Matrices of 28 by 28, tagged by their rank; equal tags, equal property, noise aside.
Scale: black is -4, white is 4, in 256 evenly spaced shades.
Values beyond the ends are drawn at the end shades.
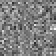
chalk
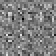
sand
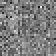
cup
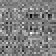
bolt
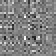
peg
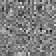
cup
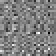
bolt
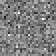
chalk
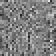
cup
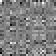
peg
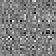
bolt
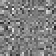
bolt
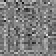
sand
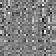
sand
